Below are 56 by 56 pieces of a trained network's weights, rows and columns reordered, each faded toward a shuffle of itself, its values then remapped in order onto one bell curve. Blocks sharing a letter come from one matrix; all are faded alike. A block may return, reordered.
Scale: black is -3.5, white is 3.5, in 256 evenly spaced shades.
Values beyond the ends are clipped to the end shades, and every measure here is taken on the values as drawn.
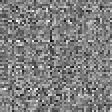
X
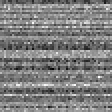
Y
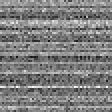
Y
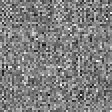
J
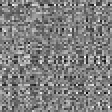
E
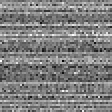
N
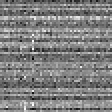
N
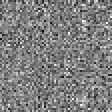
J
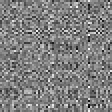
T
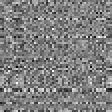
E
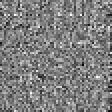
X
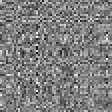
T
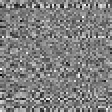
E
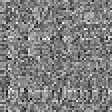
X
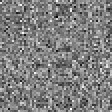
J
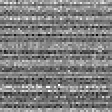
Y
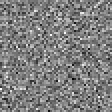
J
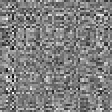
T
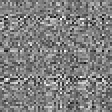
E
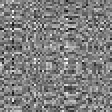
T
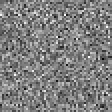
J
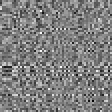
E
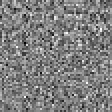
J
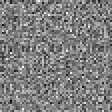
J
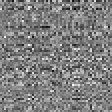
E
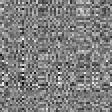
T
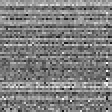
N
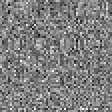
J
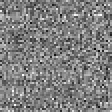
J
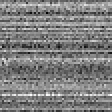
Y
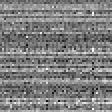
N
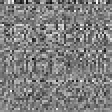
E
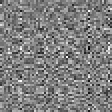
T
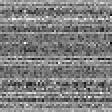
N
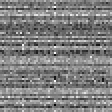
N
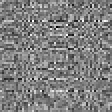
E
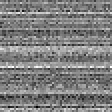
Y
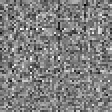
X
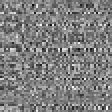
E
